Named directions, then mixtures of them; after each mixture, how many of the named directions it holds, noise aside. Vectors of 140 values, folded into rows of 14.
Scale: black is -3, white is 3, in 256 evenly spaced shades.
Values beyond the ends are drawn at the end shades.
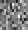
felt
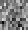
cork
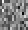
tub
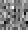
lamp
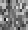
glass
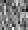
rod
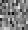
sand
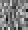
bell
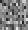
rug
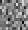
three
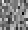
two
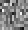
three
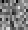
four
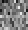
three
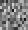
two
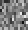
four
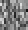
four
